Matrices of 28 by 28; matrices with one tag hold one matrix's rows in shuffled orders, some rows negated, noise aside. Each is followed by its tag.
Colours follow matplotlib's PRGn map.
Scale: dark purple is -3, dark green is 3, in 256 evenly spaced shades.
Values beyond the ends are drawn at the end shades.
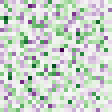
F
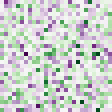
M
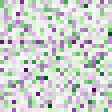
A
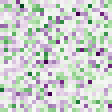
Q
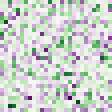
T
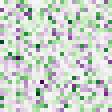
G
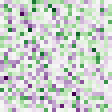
F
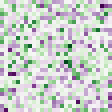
T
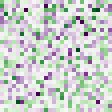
M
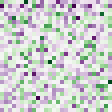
A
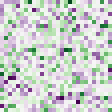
T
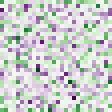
G
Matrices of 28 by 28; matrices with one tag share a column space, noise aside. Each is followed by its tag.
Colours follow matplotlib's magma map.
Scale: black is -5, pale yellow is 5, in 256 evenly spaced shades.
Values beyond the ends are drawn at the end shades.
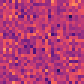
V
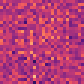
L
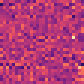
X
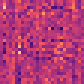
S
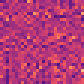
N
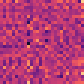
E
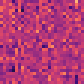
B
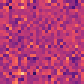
E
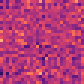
E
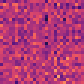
L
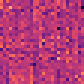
S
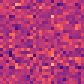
X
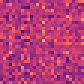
L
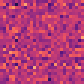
X
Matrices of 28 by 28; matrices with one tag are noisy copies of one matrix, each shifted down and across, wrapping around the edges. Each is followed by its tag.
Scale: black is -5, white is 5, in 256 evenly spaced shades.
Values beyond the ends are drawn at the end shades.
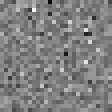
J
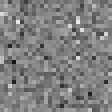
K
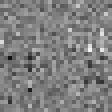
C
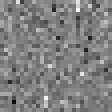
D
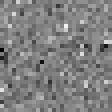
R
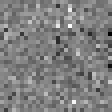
C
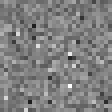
J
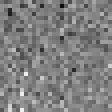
C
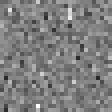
D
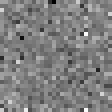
K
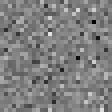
K
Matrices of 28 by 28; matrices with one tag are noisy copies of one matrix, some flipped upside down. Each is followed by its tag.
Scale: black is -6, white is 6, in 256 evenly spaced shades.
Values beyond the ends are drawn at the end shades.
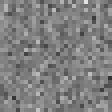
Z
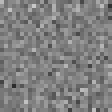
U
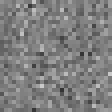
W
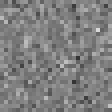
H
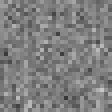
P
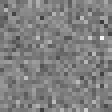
Z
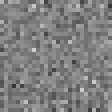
U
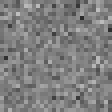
P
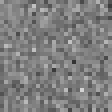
U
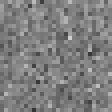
W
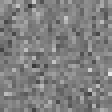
W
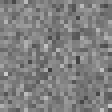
H
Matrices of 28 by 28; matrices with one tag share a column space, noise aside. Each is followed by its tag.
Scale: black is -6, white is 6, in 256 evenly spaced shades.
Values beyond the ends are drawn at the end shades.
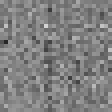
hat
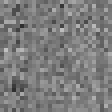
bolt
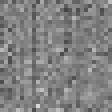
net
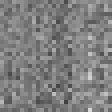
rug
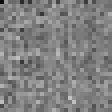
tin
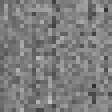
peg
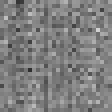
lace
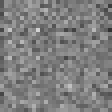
lace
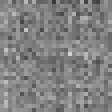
tin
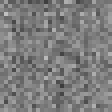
tin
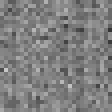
lace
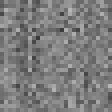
lace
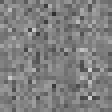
bolt
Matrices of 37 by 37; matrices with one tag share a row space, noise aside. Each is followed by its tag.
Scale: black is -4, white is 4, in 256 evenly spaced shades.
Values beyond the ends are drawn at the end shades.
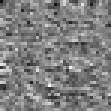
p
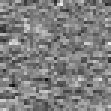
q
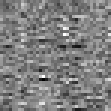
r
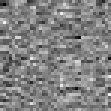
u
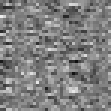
p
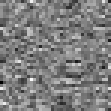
u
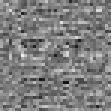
r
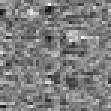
p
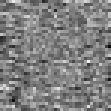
q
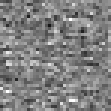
p
